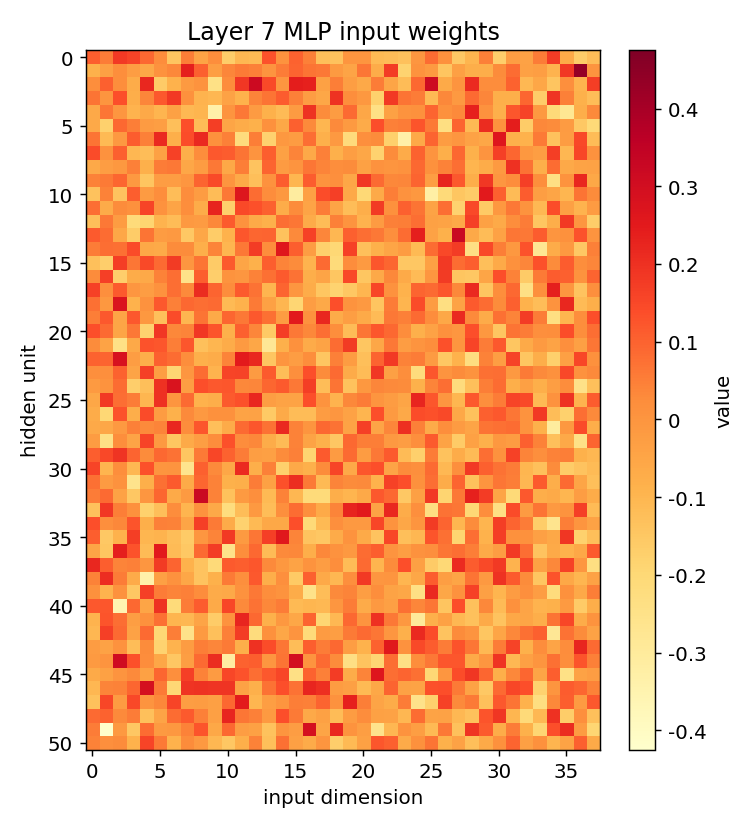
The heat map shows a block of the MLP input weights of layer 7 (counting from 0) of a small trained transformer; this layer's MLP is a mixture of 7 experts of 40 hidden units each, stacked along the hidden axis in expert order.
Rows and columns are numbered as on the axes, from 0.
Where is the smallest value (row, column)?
49, 1
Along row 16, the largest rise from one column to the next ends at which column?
8
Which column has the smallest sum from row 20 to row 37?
34
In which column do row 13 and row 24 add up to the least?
3
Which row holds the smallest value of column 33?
14
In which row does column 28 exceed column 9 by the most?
4
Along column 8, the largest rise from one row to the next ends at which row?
6
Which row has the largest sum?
46
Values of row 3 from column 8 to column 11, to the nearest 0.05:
-0.1 -0.1 -0.05 -0.1
